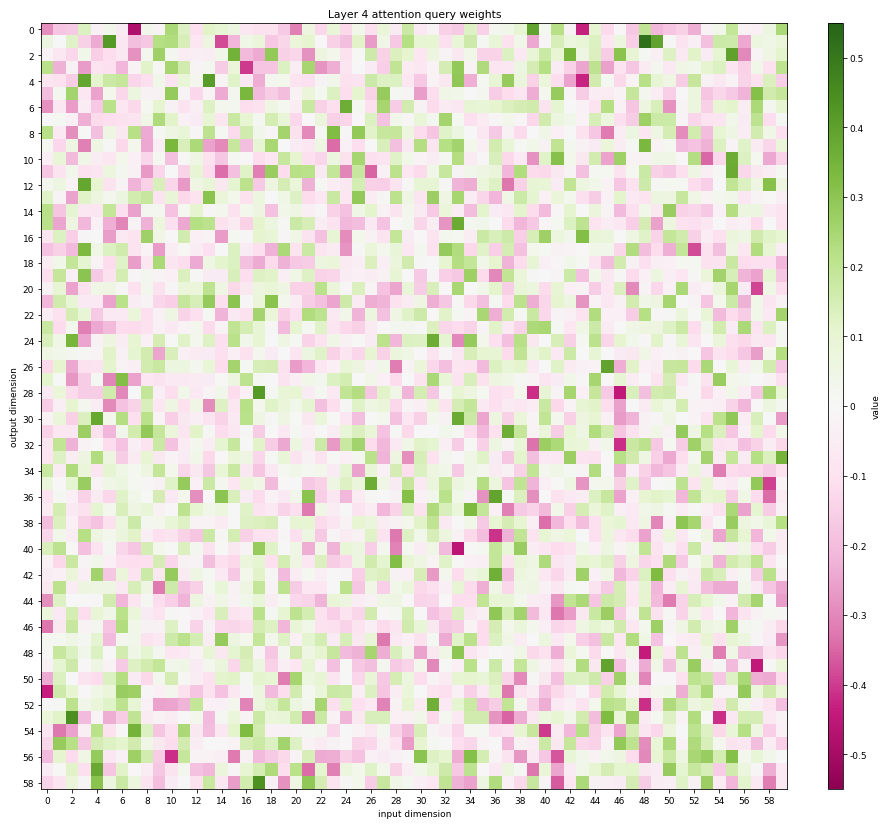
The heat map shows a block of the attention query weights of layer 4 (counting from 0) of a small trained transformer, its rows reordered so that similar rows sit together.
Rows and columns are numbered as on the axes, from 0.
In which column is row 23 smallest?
3
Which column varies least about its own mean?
12
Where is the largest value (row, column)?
1, 48
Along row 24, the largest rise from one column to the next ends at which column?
34
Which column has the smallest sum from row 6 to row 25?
53
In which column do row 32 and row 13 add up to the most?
25
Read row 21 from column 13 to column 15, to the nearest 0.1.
0.3 -0.1 0.3
